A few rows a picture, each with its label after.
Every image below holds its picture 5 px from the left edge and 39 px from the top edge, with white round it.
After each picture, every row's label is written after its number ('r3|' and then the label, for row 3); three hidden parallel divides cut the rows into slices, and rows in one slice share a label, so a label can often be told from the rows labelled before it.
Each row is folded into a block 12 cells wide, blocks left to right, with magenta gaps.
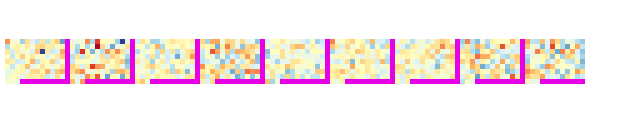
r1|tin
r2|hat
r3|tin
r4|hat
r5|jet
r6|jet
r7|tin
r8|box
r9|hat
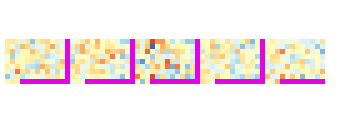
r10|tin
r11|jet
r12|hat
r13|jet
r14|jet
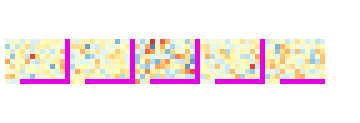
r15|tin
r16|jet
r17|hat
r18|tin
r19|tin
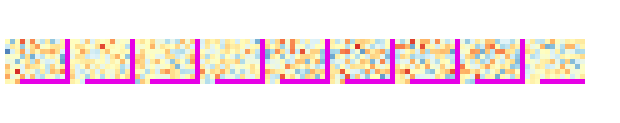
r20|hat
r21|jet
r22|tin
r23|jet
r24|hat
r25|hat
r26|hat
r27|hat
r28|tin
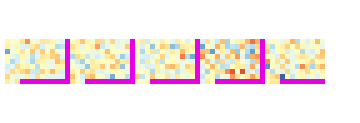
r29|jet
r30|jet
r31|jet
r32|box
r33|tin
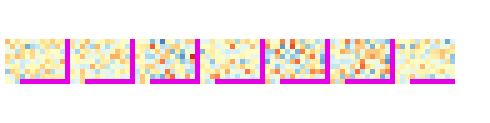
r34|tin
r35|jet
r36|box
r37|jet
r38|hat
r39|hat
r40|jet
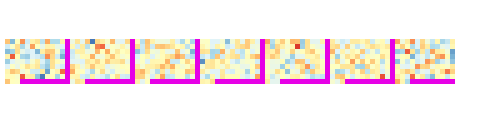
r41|hat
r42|jet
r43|jet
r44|tin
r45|jet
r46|tin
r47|hat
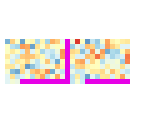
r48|box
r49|box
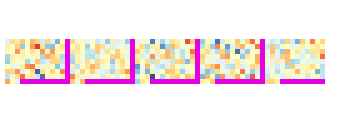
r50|hat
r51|jet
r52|box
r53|box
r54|tin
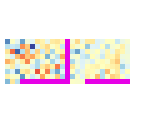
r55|box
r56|jet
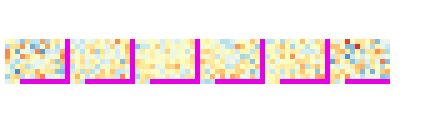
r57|box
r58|tin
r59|tin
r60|tin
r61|tin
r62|hat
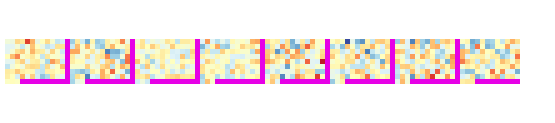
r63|jet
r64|box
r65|tin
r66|tin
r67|box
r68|box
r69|box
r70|box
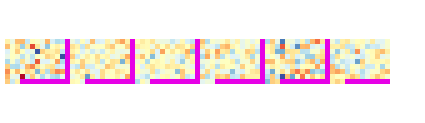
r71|hat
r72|tin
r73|jet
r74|jet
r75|box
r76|jet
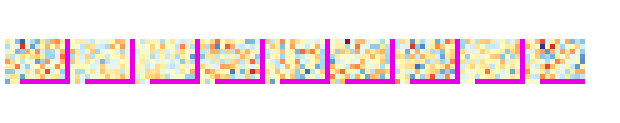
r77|box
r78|tin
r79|jet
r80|hat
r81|hat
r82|hat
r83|box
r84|tin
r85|hat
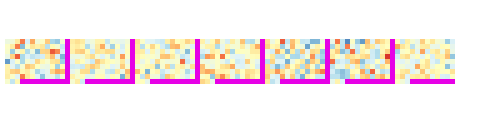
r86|hat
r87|jet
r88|tin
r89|jet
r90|hat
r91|box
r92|jet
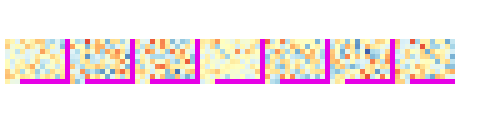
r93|jet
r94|hat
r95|hat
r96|jet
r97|hat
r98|box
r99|hat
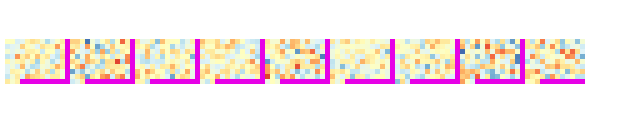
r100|tin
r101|box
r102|jet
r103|jet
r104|hat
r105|jet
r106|tin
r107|hat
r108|hat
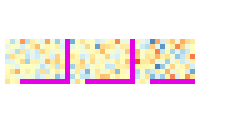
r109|jet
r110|tin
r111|box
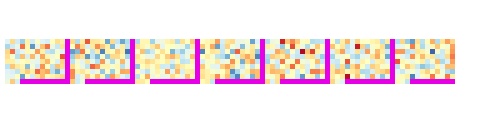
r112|box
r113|hat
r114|tin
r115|hat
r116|hat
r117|hat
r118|box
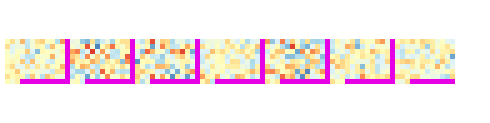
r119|jet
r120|box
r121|hat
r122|jet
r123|hat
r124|tin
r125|jet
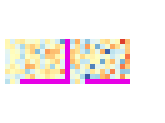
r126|jet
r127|box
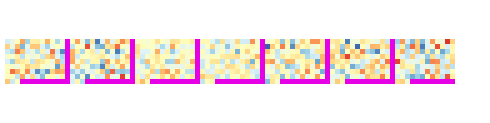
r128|hat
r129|box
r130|tin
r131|tin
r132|box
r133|box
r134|box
